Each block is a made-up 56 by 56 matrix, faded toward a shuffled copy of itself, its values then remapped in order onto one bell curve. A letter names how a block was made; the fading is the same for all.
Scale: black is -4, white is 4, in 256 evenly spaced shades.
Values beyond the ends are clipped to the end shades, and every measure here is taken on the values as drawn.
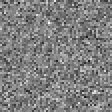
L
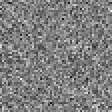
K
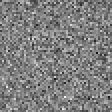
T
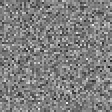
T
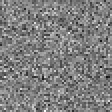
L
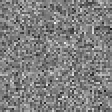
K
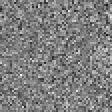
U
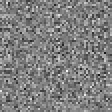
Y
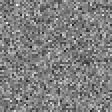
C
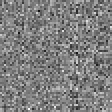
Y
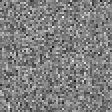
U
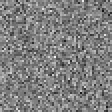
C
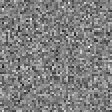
K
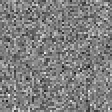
U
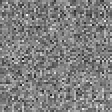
K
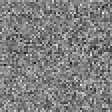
T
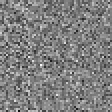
Y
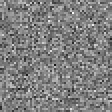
K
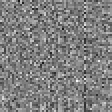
Y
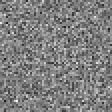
L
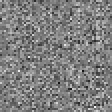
Y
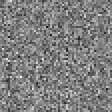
U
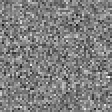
L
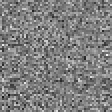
Y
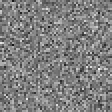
C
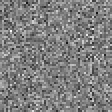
U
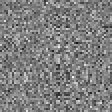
Y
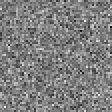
L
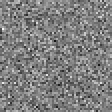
T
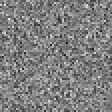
L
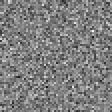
C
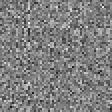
Y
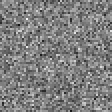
C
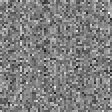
Y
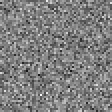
C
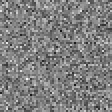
L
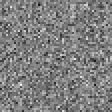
K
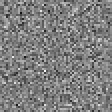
Y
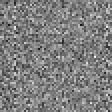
U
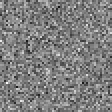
C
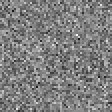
T
